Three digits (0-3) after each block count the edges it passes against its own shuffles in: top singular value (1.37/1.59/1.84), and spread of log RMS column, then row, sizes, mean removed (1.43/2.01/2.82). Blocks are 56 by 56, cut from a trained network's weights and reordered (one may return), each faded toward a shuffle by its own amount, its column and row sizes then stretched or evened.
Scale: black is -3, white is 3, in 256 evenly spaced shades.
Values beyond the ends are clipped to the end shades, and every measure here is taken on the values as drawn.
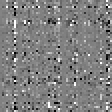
3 3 2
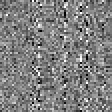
2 2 0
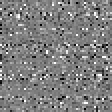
2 1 3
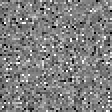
0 0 1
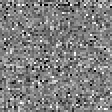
2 0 1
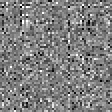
3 2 1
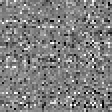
3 2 2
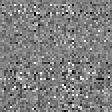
0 1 2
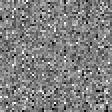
0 2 0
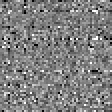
2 1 2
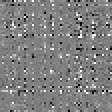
2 3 3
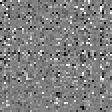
0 2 2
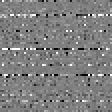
3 0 3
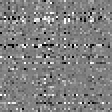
2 2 3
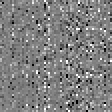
0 3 0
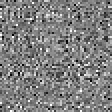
3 0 1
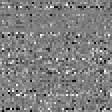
0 1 3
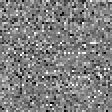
2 0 1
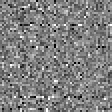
1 1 1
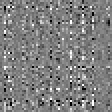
3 3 2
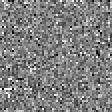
1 1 1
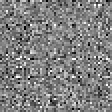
3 2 1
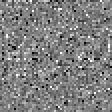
1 0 1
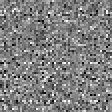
3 1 2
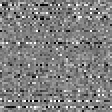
3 0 3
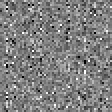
0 2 0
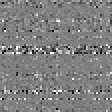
1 1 3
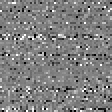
1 0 3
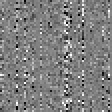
0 3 0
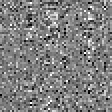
2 2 0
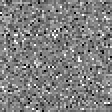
1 0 0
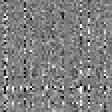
2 3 1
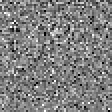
2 0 0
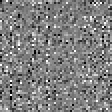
3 2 1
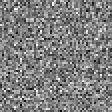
2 0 0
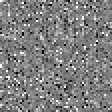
1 2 0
